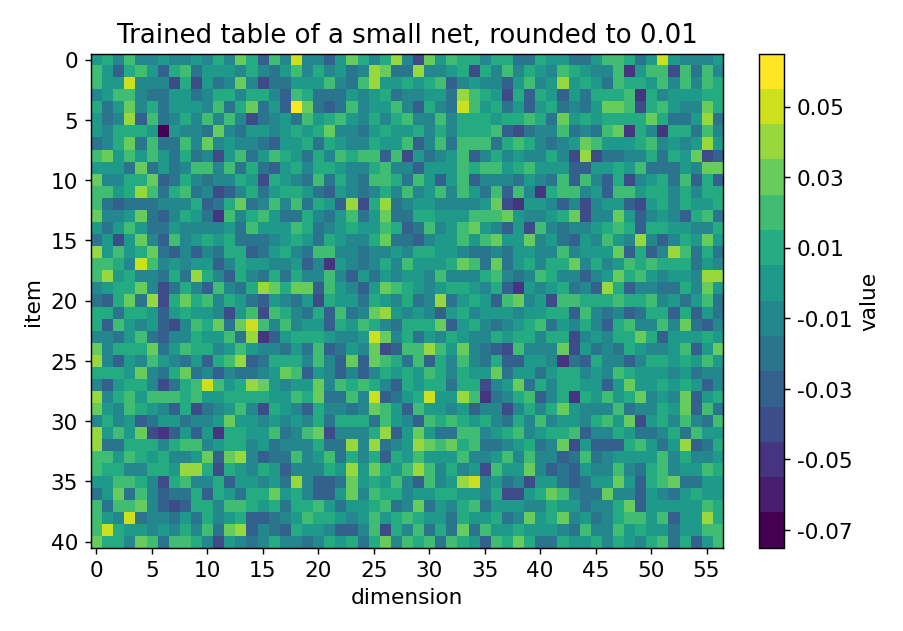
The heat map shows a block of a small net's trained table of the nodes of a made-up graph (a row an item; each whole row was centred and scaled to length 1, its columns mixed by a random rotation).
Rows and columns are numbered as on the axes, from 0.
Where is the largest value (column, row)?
18, 4
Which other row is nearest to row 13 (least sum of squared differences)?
31
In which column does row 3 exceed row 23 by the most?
15
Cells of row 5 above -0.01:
36
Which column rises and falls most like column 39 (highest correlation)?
49
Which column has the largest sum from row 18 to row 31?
25
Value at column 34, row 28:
0.02
